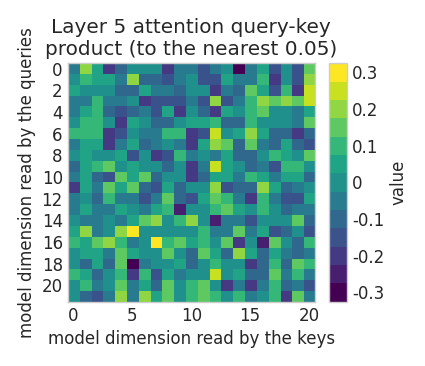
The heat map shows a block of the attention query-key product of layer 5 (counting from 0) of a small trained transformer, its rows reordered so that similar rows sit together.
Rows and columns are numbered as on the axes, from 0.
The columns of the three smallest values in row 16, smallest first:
16, 14, 19
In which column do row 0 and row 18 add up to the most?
20
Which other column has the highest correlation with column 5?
1
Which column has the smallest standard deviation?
0
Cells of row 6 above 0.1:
2
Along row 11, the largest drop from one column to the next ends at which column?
13
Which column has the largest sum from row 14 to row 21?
4
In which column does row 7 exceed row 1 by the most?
12
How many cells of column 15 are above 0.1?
3
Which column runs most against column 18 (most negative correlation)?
8
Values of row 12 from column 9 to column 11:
-0.1 -0.15 0.05
